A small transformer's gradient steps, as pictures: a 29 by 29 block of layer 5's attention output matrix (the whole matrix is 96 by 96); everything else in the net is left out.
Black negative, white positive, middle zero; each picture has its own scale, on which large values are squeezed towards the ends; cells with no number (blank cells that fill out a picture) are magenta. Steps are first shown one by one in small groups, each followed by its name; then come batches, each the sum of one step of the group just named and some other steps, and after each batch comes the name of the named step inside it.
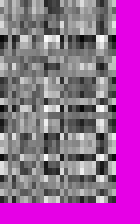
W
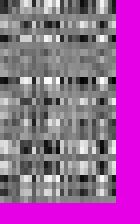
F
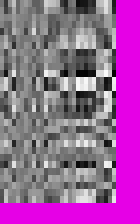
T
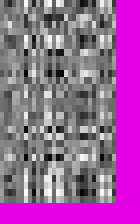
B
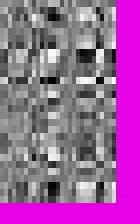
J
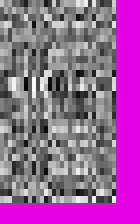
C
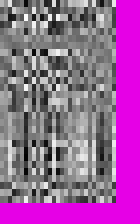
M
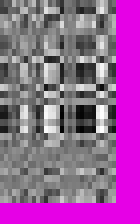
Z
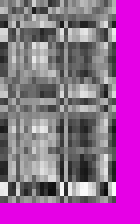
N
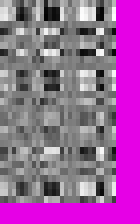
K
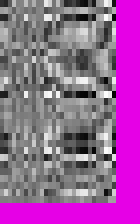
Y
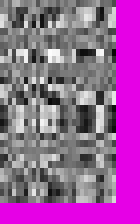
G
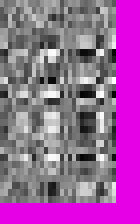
J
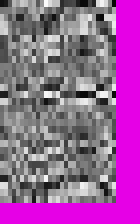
Y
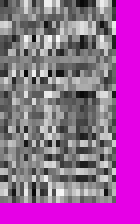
B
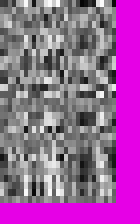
B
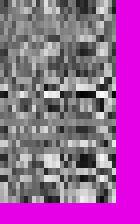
T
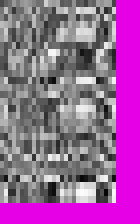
J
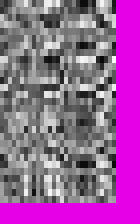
B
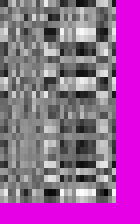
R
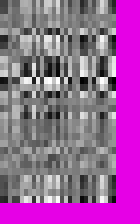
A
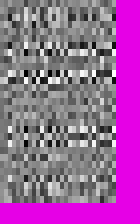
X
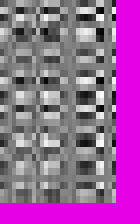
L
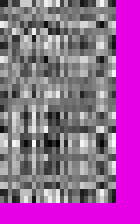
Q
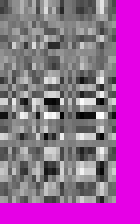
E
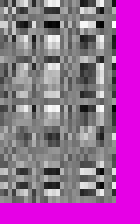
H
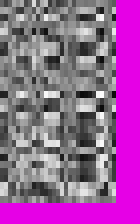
L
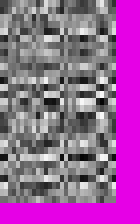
E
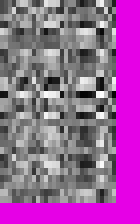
L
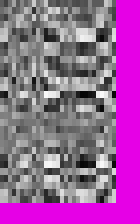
R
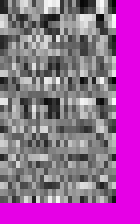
A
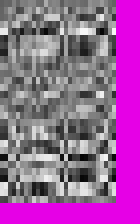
L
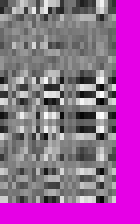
E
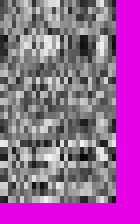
A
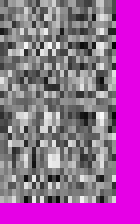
X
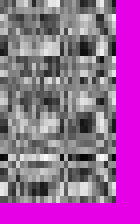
A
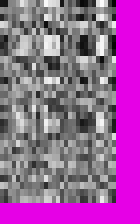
A
